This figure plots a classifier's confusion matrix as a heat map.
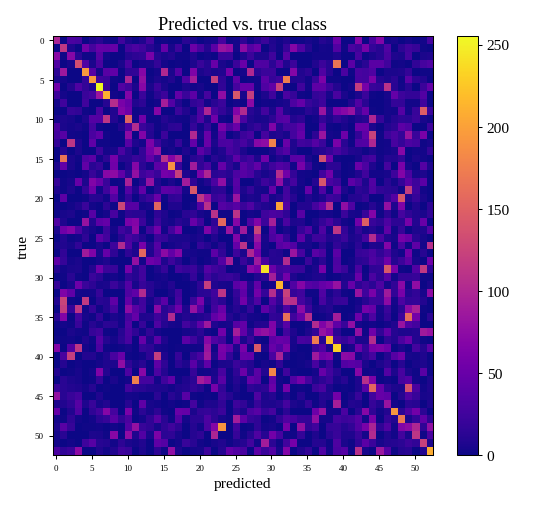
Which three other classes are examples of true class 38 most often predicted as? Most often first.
36, 44, 21
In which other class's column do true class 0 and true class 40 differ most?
14
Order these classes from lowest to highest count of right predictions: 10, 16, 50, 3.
50, 3, 10, 16
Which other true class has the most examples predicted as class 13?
18
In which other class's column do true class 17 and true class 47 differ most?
31
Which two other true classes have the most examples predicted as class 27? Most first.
7, 4
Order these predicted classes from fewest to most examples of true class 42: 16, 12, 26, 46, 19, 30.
16, 19, 46, 26, 12, 30
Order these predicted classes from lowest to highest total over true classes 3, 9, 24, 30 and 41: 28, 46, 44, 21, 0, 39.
0, 44, 46, 28, 21, 39
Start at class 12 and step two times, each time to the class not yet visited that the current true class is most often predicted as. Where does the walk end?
49
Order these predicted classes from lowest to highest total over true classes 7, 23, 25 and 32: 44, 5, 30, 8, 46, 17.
8, 5, 17, 46, 44, 30
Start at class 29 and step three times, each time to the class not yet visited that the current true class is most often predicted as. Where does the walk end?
28
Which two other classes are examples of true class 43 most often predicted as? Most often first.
11, 20
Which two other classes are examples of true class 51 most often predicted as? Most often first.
29, 33
